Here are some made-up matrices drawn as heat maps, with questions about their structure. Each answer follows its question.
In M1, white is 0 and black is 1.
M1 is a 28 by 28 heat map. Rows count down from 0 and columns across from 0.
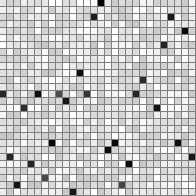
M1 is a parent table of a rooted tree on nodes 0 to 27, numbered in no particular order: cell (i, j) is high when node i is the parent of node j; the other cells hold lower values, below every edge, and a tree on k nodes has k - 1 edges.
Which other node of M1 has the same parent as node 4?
18
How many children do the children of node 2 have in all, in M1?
5
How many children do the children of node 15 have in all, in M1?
2
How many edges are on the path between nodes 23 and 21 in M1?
9
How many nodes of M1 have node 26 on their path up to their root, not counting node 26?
11
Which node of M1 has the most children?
13
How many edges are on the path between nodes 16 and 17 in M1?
7
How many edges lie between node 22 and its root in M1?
2
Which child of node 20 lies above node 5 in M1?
25
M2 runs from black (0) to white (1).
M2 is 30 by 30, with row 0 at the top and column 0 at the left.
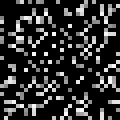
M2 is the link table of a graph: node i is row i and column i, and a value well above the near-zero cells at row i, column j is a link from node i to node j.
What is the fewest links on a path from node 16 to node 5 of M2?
3
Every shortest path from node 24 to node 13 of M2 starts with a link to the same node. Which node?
node 15
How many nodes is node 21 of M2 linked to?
12
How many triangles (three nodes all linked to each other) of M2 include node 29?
6
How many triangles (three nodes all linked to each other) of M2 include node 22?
8
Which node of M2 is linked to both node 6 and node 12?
node 4
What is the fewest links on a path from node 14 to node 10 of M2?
2
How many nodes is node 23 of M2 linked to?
6
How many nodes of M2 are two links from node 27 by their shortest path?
9
